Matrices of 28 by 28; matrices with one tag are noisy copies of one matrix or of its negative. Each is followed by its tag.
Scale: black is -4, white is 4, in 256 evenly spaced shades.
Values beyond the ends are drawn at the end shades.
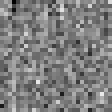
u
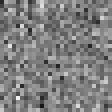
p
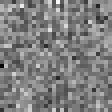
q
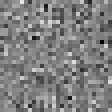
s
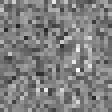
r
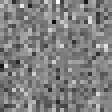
q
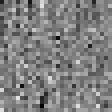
p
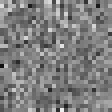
q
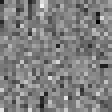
p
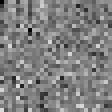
p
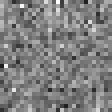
q
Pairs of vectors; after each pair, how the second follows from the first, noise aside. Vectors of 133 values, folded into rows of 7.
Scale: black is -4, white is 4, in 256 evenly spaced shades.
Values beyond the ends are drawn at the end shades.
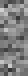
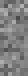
shrunk.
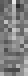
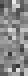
sign-scrambled.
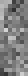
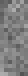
negated, shrunk.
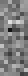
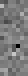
reversed, partly zeroed.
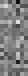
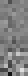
reversed, partly zeroed.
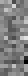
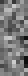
sign-scrambled.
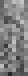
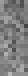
negated, shrunk.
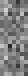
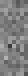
shrunk.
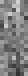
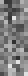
reversed.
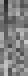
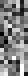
reversed, negated, scaled up.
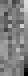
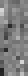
reversed, negated, partly zeroed.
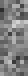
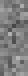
negated, shrunk.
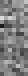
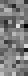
reversed.
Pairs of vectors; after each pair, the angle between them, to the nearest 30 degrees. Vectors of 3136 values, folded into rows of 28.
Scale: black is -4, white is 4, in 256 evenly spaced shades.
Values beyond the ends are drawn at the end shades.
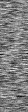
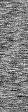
30 degrees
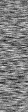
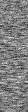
150 degrees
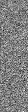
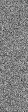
60 degrees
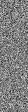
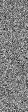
90 degrees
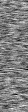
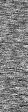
150 degrees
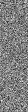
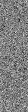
60 degrees
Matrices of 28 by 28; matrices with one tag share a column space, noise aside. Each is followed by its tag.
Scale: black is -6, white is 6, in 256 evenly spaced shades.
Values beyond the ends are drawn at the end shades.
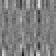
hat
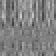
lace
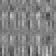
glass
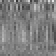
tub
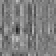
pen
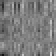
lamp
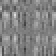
glass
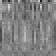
tub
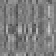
pen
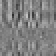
lace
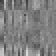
hat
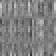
lamp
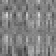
glass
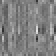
pen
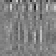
tub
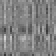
pen
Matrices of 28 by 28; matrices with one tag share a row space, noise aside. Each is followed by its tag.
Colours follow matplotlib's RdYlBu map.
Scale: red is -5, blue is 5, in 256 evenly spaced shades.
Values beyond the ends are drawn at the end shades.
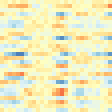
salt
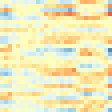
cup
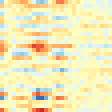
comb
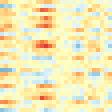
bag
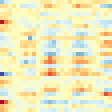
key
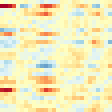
bag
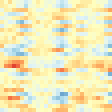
salt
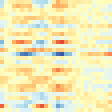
comb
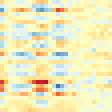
comb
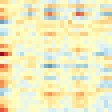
key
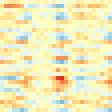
salt
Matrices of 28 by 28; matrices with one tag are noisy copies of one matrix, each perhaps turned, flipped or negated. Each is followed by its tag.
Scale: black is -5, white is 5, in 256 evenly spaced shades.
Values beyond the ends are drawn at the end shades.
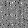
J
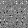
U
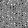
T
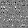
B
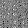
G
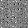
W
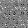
G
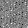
T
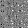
U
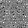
T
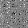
G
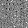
W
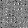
W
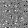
U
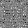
T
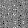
G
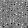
T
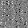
B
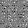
T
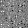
U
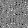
T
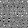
W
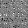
G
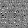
J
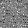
T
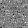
T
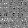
G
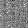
G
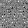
T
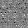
J
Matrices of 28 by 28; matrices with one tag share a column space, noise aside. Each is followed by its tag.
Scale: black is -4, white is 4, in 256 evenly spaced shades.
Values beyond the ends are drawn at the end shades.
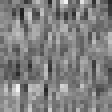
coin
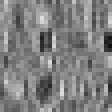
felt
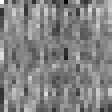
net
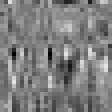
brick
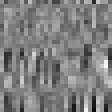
brick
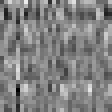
coin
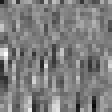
brick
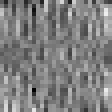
net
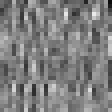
coin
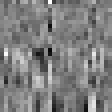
brick
